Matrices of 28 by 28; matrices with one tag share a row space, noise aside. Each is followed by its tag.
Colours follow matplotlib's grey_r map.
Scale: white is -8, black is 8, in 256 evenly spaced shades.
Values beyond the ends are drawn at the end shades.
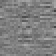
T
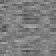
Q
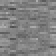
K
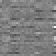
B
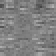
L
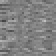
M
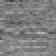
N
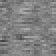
Q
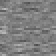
Q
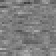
Q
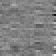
B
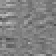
M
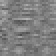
Q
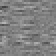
Q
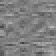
L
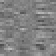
L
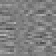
M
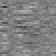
Q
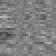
M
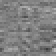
T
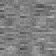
L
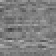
N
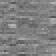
K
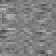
M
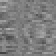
M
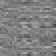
T
